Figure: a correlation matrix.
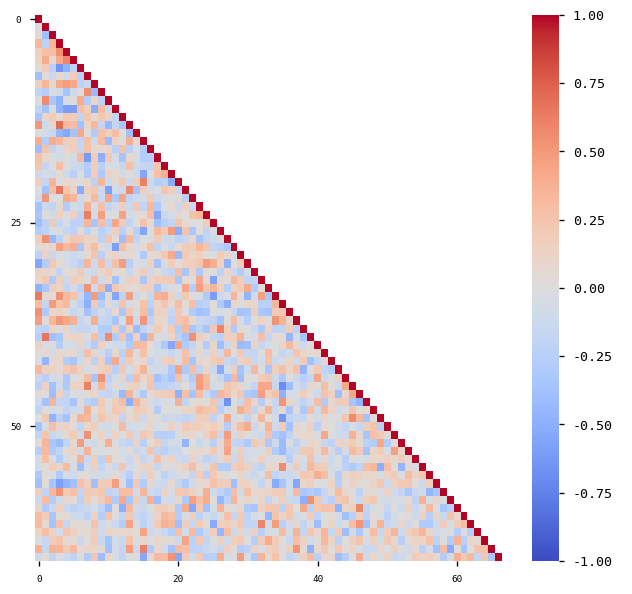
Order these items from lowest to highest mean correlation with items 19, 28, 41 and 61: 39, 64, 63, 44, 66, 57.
44, 57, 63, 64, 39, 66
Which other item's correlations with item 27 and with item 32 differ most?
23
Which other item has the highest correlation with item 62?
32
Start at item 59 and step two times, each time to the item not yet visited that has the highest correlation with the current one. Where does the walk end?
1
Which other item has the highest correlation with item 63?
15
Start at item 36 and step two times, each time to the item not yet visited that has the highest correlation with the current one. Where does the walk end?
34
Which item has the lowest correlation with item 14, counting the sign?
4
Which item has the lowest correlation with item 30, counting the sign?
0
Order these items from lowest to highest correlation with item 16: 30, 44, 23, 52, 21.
21, 52, 30, 44, 23
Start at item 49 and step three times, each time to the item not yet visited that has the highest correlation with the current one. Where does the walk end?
24
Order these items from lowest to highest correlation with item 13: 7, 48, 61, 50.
50, 48, 7, 61
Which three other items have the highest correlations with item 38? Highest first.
26, 60, 21
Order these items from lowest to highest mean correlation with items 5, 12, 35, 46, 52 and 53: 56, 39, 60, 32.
60, 56, 32, 39
